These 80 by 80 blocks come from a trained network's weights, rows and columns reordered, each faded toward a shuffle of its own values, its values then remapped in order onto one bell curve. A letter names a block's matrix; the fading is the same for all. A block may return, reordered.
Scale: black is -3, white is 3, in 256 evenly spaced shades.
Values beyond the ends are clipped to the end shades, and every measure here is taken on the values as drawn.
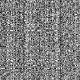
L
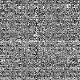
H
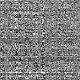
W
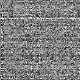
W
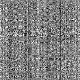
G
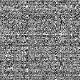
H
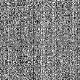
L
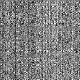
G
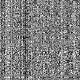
G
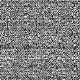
H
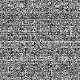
W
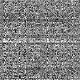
H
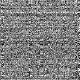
H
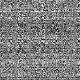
H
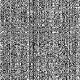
G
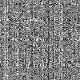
L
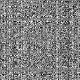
L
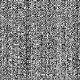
L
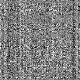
L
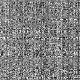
L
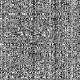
L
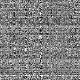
W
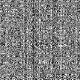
L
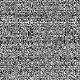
H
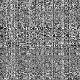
L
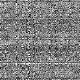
W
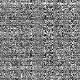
W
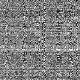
W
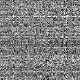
W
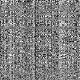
G
